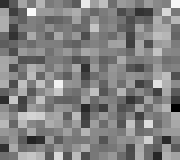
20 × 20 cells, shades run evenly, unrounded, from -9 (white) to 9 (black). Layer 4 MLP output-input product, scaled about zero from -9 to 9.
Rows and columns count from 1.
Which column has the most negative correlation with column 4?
14
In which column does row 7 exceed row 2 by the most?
4
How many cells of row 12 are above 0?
11
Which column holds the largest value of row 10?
10
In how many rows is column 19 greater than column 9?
6
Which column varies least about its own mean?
13
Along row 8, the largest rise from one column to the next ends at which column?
3
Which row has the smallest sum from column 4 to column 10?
2
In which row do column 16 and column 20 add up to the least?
1
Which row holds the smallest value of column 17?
16
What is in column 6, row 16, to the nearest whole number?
-3
